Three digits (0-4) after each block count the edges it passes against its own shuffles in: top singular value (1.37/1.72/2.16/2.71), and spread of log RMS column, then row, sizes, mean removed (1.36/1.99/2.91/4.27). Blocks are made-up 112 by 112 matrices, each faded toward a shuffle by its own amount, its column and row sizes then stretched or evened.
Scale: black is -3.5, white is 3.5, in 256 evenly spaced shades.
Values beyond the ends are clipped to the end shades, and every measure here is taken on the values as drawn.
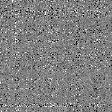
0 2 3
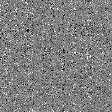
0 2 1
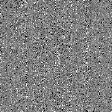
0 3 1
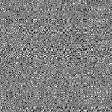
4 0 3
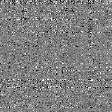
2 2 3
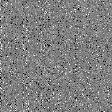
2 2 0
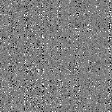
0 3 2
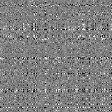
4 2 3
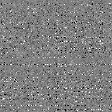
0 2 3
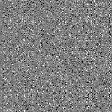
3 2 0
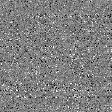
2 1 2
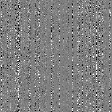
1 4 1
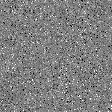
1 1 0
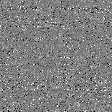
0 0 2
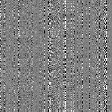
4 4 0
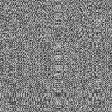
4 1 0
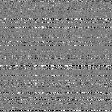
3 1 4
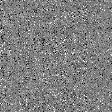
0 2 1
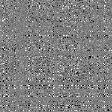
3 3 3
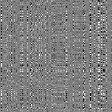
4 4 2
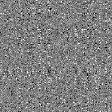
3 2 2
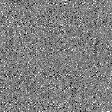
3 1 2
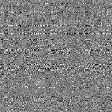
3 0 3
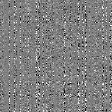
1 4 2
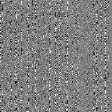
2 4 1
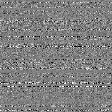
2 0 4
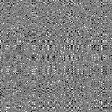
4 2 2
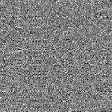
3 0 2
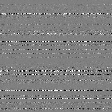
4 0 4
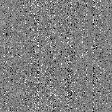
1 3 1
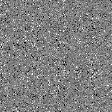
0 2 1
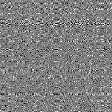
4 0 3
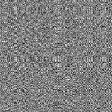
4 2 2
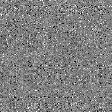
2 1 2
